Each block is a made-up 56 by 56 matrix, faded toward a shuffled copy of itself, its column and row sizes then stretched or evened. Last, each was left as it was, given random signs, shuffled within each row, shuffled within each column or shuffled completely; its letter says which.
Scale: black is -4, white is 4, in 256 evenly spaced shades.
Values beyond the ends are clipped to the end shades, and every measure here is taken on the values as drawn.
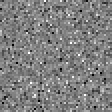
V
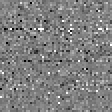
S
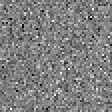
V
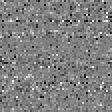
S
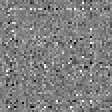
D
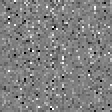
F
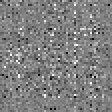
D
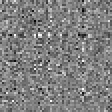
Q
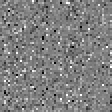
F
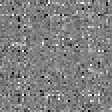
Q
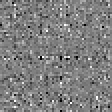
D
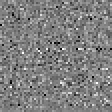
S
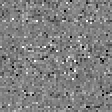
S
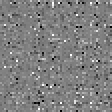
D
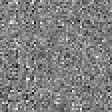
Q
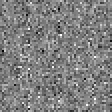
F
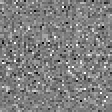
S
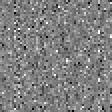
F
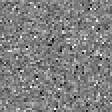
V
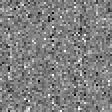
F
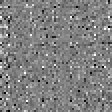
D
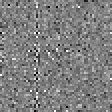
Q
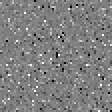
V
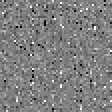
F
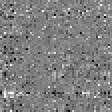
Q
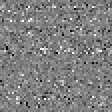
S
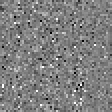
F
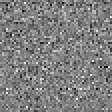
S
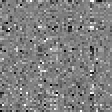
Q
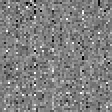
F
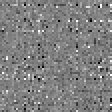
D
